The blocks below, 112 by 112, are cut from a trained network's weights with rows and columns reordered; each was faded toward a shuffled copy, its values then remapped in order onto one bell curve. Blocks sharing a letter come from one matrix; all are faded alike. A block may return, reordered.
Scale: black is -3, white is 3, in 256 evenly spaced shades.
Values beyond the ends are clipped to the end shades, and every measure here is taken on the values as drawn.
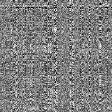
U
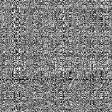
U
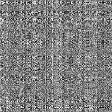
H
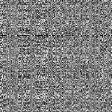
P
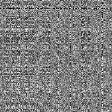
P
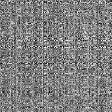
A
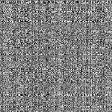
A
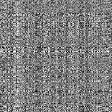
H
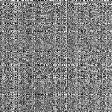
H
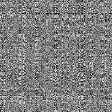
U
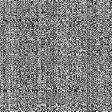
A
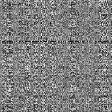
P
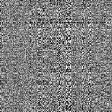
U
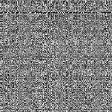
P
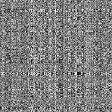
H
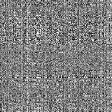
A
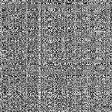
A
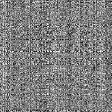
H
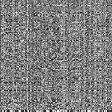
A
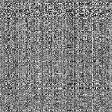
H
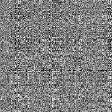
U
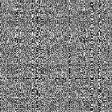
U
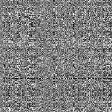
P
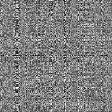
U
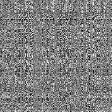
U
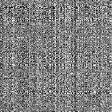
H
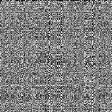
U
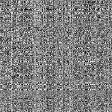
A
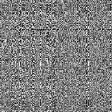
U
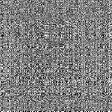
A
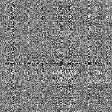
U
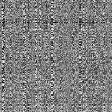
U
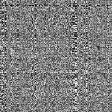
U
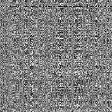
P
